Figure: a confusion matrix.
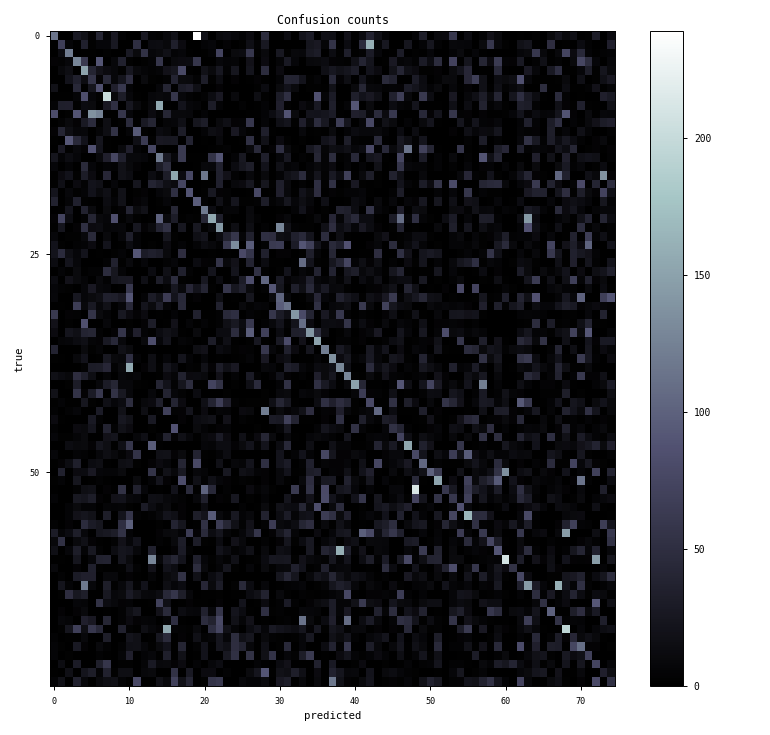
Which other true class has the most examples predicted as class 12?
2
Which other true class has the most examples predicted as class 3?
9
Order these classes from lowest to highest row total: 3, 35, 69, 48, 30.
69, 48, 35, 3, 30
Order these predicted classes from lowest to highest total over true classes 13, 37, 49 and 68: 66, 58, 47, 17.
58, 66, 17, 47
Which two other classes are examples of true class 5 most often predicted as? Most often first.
62, 56
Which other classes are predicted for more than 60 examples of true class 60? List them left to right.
13, 47, 72
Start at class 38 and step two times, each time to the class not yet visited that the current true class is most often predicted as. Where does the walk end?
42
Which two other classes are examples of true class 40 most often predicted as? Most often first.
57, 46
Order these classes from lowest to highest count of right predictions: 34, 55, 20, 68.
20, 34, 55, 68
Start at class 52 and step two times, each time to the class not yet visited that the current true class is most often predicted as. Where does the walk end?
55
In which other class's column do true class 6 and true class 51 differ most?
70
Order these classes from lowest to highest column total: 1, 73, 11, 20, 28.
1, 11, 73, 20, 28
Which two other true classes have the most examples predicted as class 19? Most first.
0, 49
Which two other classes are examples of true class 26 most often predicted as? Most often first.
33, 39
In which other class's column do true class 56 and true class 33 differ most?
10
